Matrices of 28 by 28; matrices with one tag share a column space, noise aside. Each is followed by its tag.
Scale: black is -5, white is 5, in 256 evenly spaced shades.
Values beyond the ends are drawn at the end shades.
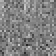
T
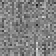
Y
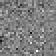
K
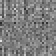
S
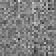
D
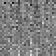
Y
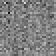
Y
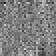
Y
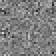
K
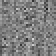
D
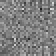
D
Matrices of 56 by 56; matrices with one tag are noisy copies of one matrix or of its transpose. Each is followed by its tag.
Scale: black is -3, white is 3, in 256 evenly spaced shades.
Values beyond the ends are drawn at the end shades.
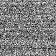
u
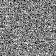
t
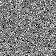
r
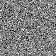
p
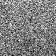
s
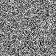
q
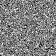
q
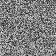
r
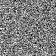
t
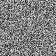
t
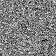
q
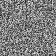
t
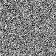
p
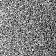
s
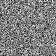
t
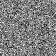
q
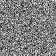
r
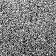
s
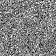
q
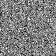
t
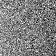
s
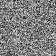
t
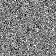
p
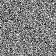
p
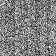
u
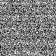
u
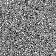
t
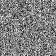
r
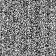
u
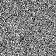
p
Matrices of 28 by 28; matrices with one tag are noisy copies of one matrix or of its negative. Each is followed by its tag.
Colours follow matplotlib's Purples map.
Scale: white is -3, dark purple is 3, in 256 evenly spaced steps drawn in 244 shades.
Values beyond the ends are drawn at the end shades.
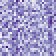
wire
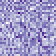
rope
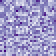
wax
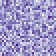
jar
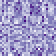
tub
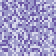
wire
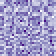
wax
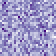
wire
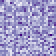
wax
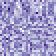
tub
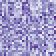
tub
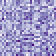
jar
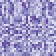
tub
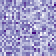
jar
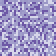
wire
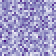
wire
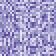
rope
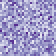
wire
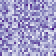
wire
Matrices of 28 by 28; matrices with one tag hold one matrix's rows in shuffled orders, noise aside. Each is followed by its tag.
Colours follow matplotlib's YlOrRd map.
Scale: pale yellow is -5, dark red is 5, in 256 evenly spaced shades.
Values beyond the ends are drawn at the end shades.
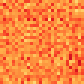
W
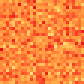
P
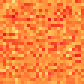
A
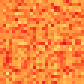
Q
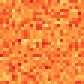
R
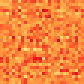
R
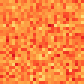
P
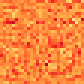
A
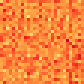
W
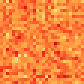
Q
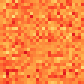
A
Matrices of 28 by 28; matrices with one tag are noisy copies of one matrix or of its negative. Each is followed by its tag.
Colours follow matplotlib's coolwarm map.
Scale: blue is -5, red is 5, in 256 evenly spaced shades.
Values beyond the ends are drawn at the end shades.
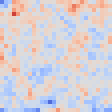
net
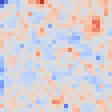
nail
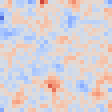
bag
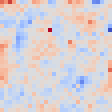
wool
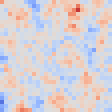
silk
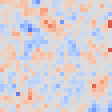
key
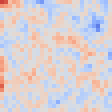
nail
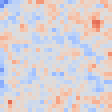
nail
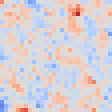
silk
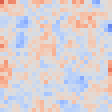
wool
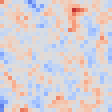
silk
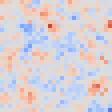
key
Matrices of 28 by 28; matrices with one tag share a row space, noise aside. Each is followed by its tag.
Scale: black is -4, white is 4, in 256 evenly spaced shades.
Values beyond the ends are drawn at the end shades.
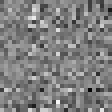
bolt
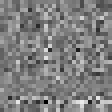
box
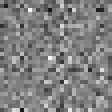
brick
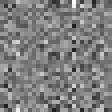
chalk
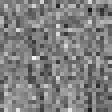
bolt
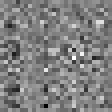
chalk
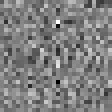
bolt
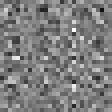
chalk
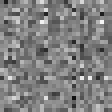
chalk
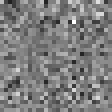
chalk
